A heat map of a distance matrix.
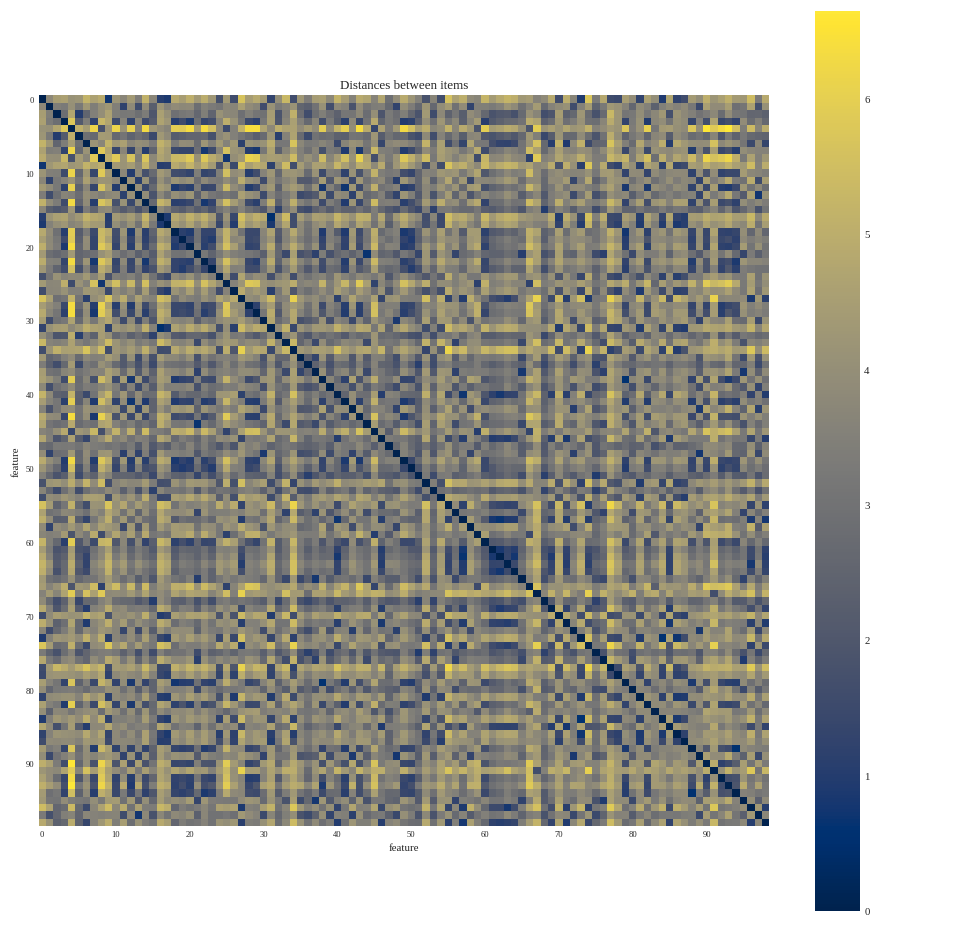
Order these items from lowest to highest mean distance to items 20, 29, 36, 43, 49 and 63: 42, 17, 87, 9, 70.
42, 87, 17, 70, 9
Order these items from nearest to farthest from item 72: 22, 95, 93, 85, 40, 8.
95, 85, 40, 22, 8, 93
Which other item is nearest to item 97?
13
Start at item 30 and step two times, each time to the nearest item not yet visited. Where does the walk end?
89
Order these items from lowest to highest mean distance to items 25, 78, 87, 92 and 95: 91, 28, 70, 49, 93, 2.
70, 2, 28, 49, 93, 91
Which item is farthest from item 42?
93
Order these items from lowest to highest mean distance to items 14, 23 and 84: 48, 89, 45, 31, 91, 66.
48, 31, 89, 91, 45, 66
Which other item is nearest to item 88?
94
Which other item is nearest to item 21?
44
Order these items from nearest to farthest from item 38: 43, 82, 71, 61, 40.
82, 43, 61, 40, 71
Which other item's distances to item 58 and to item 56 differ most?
33
